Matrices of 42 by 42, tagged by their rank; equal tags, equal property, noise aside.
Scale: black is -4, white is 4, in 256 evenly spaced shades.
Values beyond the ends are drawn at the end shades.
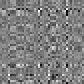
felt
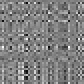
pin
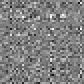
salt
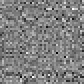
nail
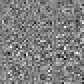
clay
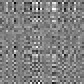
pin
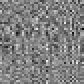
nail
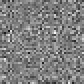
salt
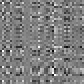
felt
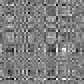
pin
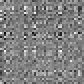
felt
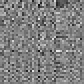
clay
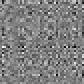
salt
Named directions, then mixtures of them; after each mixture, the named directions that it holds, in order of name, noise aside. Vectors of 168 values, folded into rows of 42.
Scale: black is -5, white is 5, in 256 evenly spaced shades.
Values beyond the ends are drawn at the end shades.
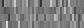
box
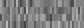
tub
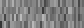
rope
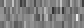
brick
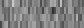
box, brick, rope.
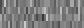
brick, rope, tub.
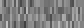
tub.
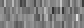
brick.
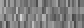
box, rope.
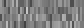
tub.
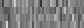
box.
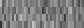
rope.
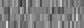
box, brick, tub.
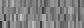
rope.
